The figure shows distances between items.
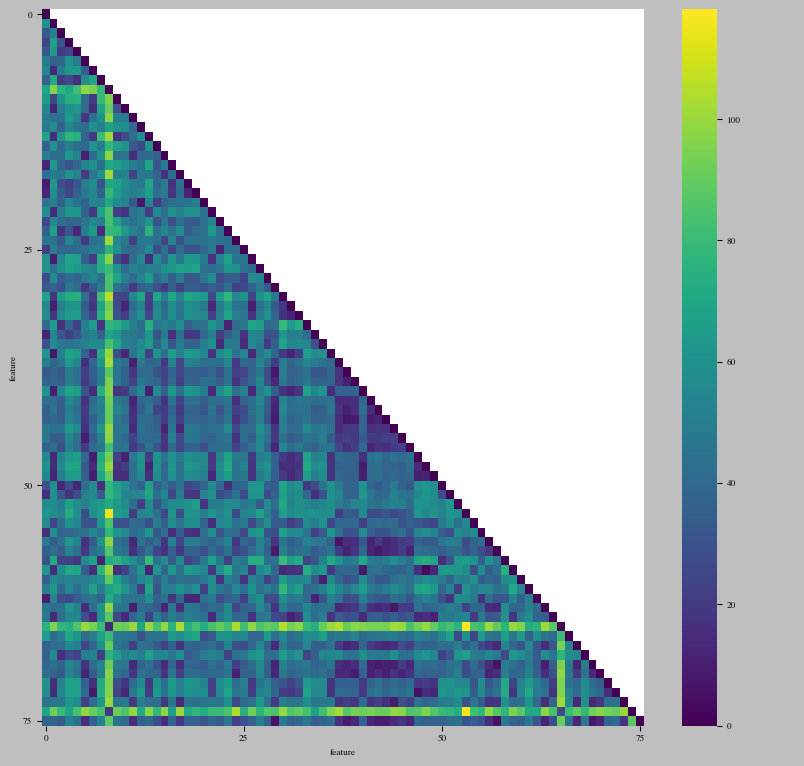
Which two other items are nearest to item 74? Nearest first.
8, 65
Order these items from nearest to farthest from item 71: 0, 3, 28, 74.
28, 0, 3, 74
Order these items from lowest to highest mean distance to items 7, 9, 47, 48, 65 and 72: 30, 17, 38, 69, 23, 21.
21, 30, 38, 69, 17, 23
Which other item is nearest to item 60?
35
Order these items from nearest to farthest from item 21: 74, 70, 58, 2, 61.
70, 2, 61, 58, 74
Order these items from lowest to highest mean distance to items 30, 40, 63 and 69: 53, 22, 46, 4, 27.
46, 53, 22, 27, 4
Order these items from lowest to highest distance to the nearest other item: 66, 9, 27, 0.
0, 9, 66, 27
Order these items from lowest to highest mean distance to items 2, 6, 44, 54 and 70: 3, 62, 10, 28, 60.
10, 62, 28, 60, 3
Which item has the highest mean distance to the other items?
65
